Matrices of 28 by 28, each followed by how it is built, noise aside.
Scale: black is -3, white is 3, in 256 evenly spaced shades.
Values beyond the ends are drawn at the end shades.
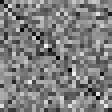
diagonal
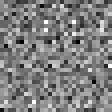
repeating columns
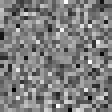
noise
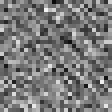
Toeplitz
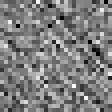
Toeplitz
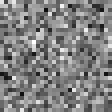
noise
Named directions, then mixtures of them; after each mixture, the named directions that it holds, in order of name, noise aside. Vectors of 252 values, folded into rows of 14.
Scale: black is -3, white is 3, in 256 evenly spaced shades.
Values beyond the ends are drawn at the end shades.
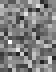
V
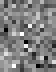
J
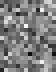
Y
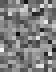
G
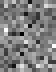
J, V.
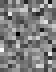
G.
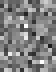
V, Y.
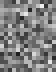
G, V.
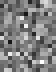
V, Y.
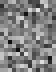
V.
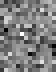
J, Y.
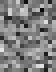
G, Y.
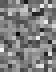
G.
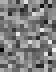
G.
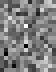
J, Y.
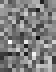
J, V.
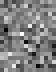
J, Y.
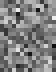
V, Y.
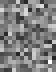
G, V.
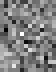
G, J.
